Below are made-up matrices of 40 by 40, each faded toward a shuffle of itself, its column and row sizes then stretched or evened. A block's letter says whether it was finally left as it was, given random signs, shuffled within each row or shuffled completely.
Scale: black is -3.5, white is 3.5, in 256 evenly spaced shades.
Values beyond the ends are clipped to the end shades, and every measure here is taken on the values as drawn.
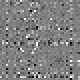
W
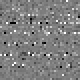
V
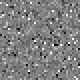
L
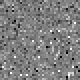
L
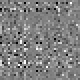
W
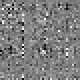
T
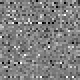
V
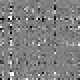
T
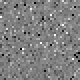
L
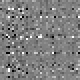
T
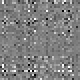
W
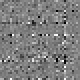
T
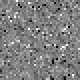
L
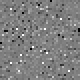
L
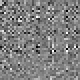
W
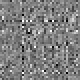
W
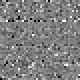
V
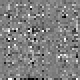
T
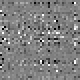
W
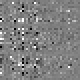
T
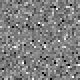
L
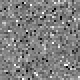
L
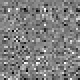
W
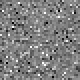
L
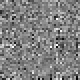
T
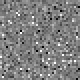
L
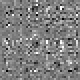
W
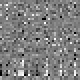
W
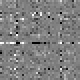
W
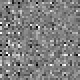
T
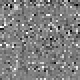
V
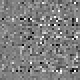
T
